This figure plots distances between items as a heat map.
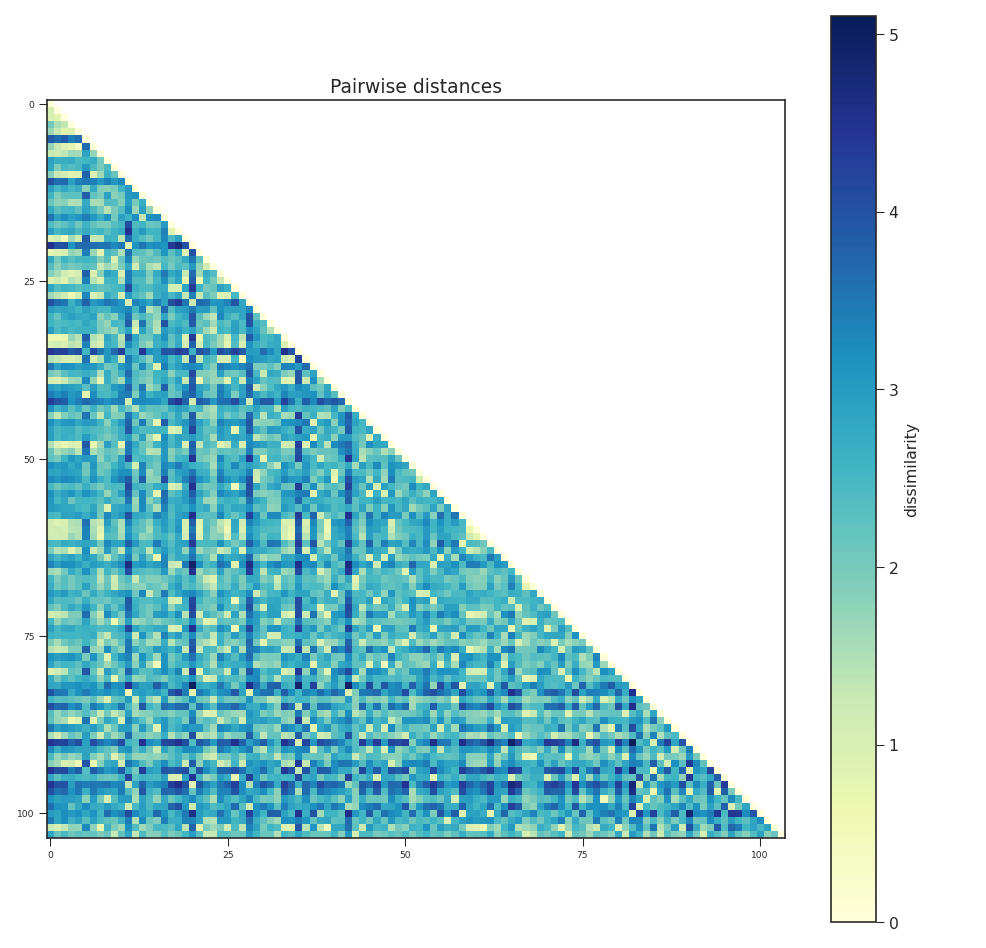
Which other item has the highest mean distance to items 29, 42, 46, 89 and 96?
82
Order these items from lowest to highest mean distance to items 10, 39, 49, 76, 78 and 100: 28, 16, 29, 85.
29, 16, 85, 28
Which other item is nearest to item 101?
56
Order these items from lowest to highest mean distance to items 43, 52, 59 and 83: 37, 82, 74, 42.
42, 37, 74, 82
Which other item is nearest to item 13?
16
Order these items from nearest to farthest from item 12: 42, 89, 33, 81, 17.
81, 89, 17, 33, 42
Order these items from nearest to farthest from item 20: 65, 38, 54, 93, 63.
63, 93, 38, 54, 65
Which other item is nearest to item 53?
40
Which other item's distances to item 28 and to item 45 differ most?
55
